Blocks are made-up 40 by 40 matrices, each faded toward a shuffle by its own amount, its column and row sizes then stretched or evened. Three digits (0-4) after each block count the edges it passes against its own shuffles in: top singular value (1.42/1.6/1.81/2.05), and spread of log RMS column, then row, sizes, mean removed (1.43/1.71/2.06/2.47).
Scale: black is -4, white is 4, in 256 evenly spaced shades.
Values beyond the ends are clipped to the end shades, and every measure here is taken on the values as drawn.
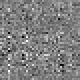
3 2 3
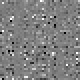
1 3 2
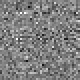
2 0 2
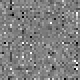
2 2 1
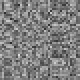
4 0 2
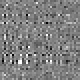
4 2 3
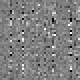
3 3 1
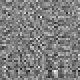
3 2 2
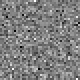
0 0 0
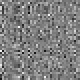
4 3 0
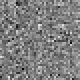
2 1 0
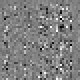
0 4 2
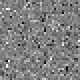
0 0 0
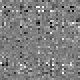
2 2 3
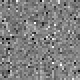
1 1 0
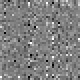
0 3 1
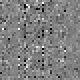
2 3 0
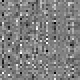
4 4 0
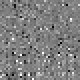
2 0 1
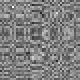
4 1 1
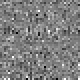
2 2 2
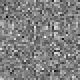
2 0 0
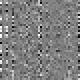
4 4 1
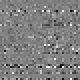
3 0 4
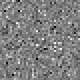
1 1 0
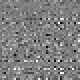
3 1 4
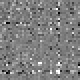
2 3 3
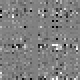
2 4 4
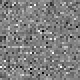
1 0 2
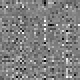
3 3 2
